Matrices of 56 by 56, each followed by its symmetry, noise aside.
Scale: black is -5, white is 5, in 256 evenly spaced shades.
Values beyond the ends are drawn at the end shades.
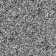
symmetric.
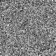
symmetric.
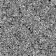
symmetric across the other diagonal.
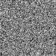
antisymmetric.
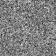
symmetric across the other diagonal.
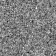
antisymmetric.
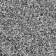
symmetric across the other diagonal.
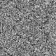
mirrored top to bottom.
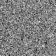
antisymmetric.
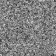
antisymmetric.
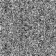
mirrored top to bottom.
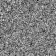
symmetric.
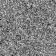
symmetric across the other diagonal.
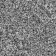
symmetric across the other diagonal.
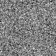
antisymmetric.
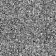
antisymmetric.
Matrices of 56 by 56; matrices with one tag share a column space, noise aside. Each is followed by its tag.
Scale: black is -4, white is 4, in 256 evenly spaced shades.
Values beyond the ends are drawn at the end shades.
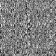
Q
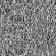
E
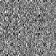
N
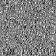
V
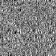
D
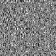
N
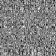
V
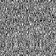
N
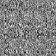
Q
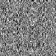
N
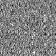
Q
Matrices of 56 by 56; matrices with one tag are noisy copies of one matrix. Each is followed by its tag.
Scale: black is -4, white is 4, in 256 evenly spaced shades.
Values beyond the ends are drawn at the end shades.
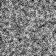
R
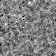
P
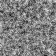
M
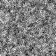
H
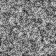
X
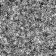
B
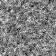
H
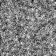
R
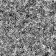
M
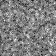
R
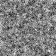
M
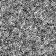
X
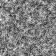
H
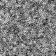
H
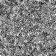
B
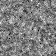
X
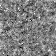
M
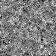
X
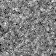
P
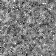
H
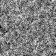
P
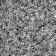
R
